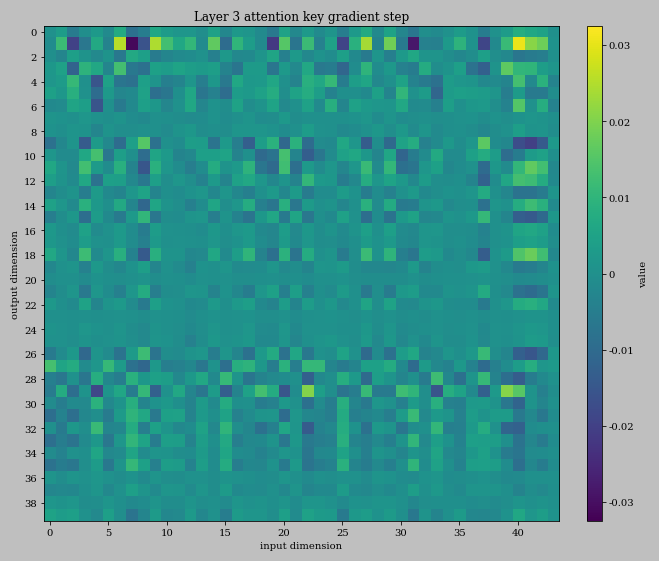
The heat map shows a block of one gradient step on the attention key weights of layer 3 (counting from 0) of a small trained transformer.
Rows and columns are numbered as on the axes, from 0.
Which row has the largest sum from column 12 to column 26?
4
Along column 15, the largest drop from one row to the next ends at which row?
29
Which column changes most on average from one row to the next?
40
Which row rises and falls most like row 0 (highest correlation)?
1
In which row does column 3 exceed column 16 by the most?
3
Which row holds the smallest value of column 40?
9
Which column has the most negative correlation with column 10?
2
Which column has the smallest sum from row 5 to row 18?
8
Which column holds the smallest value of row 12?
37
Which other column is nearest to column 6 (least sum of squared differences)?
14
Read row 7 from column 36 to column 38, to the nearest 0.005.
0 0 0
